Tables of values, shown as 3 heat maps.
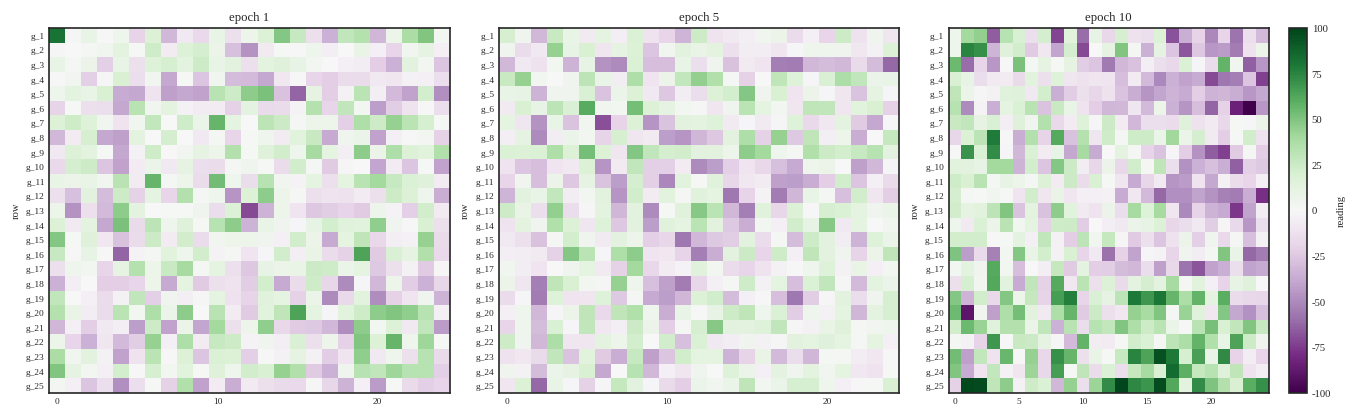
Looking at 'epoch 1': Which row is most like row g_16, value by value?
g_23
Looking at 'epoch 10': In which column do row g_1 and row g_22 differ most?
3
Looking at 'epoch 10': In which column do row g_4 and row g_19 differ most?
16
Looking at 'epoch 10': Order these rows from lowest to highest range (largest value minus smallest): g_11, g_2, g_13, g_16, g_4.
g_11, g_4, g_16, g_13, g_2
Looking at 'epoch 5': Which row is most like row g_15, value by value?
g_18
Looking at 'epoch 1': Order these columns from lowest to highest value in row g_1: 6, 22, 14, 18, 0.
6, 18, 22, 14, 0
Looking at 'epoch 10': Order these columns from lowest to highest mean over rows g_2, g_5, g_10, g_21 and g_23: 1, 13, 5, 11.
11, 5, 13, 1
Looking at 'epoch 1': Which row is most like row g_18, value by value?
g_25
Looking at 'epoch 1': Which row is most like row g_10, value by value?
g_8
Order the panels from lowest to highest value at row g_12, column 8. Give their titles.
epoch 10, epoch 5, epoch 1
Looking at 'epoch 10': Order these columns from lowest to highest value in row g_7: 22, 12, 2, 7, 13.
13, 22, 2, 12, 7
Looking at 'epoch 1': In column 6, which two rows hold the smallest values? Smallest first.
g_19, g_5
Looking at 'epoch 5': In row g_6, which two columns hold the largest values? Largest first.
5, 8
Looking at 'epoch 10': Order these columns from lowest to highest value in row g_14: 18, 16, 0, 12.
18, 12, 0, 16
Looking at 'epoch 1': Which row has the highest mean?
g_20
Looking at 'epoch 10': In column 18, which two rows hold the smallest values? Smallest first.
g_2, g_17
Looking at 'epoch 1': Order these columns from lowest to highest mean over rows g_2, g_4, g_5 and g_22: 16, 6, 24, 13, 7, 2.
7, 24, 2, 16, 13, 6
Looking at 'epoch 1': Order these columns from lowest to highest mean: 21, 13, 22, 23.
22, 21, 13, 23
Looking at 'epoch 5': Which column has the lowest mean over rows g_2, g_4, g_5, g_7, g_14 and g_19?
9
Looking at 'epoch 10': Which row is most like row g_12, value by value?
g_4
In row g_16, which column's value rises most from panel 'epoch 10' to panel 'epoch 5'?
24
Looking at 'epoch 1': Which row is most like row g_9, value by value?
g_7
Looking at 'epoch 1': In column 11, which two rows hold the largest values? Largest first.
g_14, g_9
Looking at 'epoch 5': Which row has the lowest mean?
g_3
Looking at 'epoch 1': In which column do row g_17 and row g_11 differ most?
20
